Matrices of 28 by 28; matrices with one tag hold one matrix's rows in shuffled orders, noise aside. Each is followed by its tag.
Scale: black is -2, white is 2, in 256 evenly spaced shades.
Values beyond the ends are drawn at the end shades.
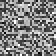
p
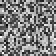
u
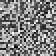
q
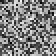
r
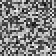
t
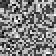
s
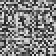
p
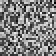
u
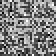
p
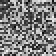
s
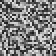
t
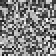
r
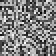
r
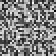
p
